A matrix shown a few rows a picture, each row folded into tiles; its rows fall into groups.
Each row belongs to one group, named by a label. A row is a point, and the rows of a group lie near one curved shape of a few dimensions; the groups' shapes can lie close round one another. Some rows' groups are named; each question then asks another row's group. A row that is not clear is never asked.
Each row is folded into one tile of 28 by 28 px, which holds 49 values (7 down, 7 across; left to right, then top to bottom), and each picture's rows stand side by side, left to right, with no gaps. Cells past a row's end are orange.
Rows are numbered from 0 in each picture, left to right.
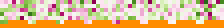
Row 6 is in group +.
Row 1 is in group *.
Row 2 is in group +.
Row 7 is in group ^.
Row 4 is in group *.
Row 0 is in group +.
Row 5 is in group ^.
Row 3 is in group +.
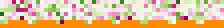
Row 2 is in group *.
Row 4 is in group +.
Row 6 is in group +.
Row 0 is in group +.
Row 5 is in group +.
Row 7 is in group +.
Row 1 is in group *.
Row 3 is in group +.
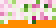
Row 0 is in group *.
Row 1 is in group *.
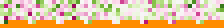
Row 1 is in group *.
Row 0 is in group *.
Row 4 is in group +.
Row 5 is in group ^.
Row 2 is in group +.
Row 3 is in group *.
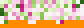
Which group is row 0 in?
*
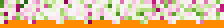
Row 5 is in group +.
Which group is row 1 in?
*
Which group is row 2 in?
+
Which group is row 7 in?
*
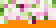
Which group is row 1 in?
*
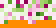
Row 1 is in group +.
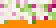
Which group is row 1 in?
*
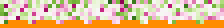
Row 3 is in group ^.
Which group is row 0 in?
*
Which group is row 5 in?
^
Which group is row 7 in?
+
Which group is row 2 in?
+
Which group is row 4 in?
+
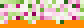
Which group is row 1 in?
+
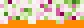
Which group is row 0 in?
+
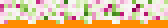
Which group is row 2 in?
+
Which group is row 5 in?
+
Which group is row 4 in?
*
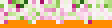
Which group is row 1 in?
+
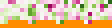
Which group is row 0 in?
+
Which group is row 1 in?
*
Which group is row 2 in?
*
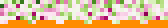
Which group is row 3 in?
+
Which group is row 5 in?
+
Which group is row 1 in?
+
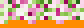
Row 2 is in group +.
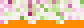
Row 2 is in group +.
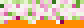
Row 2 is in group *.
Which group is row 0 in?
+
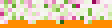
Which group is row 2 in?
*
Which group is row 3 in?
+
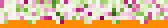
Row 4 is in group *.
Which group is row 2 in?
*
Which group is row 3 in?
+
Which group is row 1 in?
+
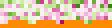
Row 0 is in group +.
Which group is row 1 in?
+
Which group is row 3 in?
*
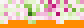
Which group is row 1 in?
*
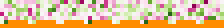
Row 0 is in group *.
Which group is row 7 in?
+
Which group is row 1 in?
*
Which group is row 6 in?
*
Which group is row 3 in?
*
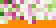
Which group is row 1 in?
*
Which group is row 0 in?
^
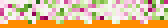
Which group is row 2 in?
+
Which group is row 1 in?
+
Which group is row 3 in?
+
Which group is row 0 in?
*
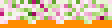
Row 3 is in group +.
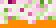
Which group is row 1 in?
+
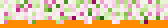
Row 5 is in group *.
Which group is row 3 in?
+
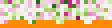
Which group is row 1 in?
*
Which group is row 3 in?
^
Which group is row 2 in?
^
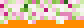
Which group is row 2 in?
^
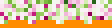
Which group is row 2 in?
^
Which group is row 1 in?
+
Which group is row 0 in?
*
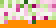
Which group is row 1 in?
*
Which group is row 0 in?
^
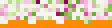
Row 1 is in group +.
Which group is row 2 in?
+
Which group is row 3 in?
*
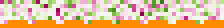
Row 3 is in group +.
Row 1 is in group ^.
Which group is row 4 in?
*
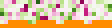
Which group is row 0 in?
*
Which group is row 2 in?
^
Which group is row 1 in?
+
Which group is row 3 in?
*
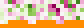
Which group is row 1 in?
*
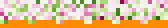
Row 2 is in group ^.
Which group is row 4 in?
+
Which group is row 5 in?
+
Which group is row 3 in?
+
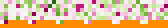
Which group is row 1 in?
^
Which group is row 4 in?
^
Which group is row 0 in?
*
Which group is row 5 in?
*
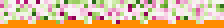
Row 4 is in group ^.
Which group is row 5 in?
+
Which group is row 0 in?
^
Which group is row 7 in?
*
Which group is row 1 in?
+
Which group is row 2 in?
+
